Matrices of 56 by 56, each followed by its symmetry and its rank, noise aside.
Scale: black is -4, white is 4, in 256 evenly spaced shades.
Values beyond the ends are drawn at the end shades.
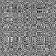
antisymmetric, rank six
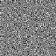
antisymmetric, rank eight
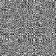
no symmetry, rank eight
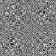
symmetric, rank six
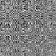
symmetric, rank six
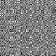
no symmetry, rank six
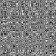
no symmetry, rank six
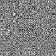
no symmetry, rank eight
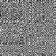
no symmetry, rank six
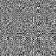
antisymmetric, rank six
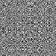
antisymmetric, rank eight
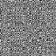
antisymmetric, rank eight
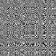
symmetric, rank six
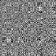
symmetric, rank six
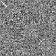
symmetric, rank twelve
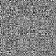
no symmetry, rank eight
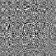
antisymmetric, rank six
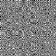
antisymmetric, rank six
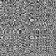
antisymmetric, rank eight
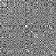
symmetric, rank six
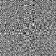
antisymmetric, rank eight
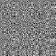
antisymmetric, rank eight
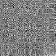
no symmetry, rank eight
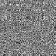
no symmetry, rank eight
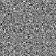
antisymmetric, rank eight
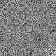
symmetric, rank twelve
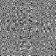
no symmetry, rank six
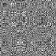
no symmetry, rank six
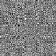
antisymmetric, rank eight
